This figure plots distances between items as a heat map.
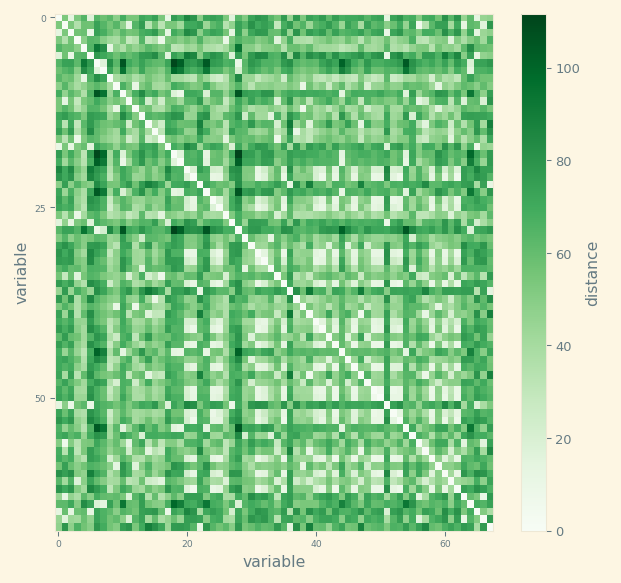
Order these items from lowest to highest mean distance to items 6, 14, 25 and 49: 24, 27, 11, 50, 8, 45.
50, 24, 8, 11, 45, 27
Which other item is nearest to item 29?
33
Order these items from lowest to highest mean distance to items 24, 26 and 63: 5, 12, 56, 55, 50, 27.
56, 50, 12, 27, 55, 5
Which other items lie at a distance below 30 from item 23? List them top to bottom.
10, 18, 19, 44, 54
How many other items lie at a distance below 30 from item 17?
6
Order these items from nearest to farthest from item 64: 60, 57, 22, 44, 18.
57, 60, 22, 44, 18
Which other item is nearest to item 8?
4
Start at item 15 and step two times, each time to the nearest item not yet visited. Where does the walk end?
61
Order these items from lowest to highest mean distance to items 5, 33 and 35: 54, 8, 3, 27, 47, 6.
8, 27, 3, 47, 54, 6
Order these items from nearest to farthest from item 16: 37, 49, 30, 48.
37, 49, 48, 30
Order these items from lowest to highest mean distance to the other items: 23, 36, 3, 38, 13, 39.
3, 38, 39, 13, 23, 36
